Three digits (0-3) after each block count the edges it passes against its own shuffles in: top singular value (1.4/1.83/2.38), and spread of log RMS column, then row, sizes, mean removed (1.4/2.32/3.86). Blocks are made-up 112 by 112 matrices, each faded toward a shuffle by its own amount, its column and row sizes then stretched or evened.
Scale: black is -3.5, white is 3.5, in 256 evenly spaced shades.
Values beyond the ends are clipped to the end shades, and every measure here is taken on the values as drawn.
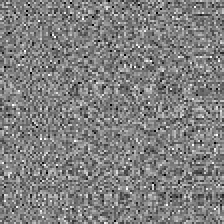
3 0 1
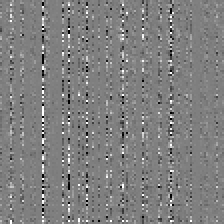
2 3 1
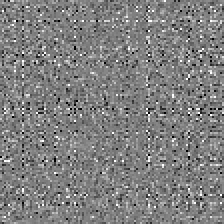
3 2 2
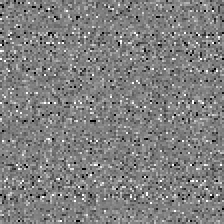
0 0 2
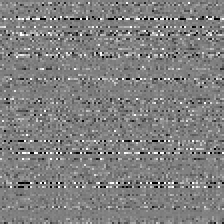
3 0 3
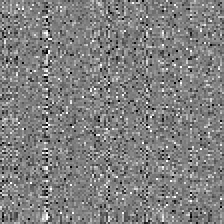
3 2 0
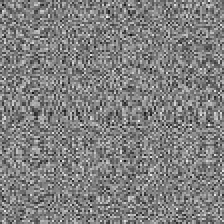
3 1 1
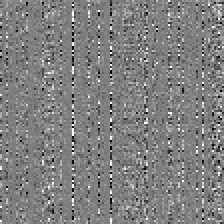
3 3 0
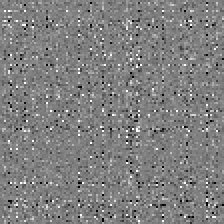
0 2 2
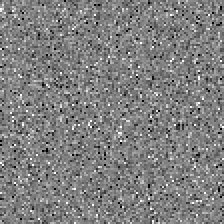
0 1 0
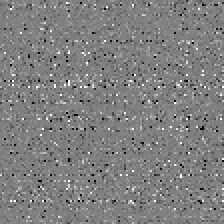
0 1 2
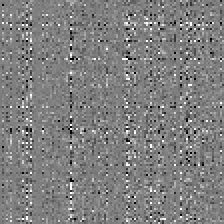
2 3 2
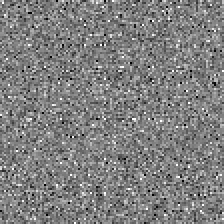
1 0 1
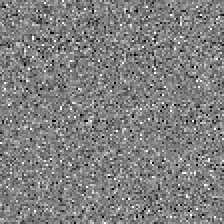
1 0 1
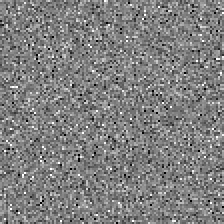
0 0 0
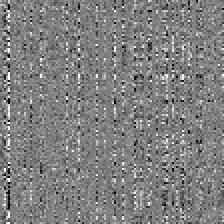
3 3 1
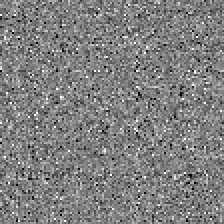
0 1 1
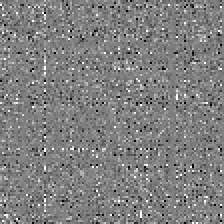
1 2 2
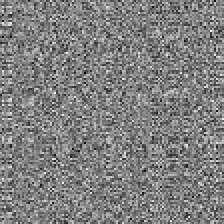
3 2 0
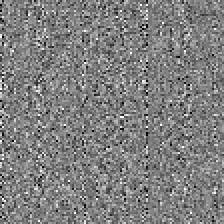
2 2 0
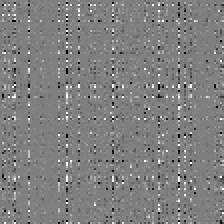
3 3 2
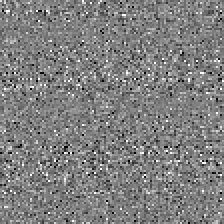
1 1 2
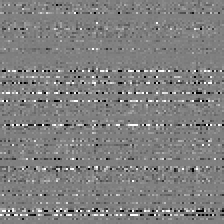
1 1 3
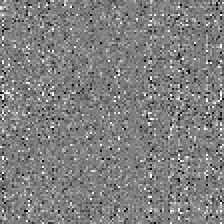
2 2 1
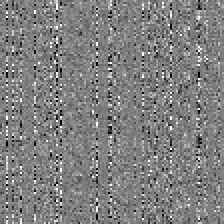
3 3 0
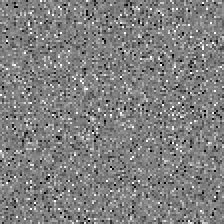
1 1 0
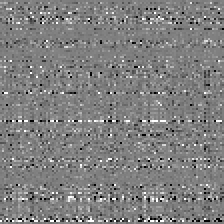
3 1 3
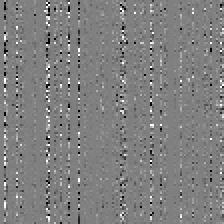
1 3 1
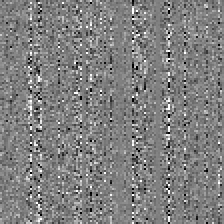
1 3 0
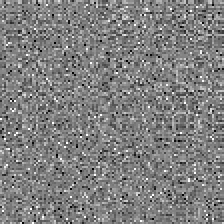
3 0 0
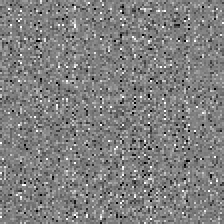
1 2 1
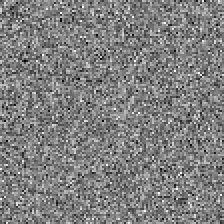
0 0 0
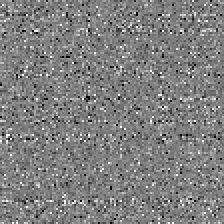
2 1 2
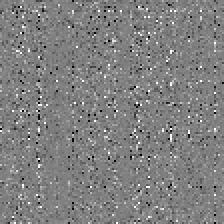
0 2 1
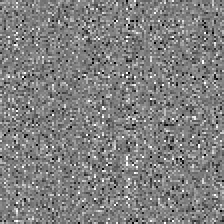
1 2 1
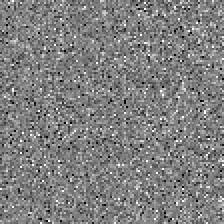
0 1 0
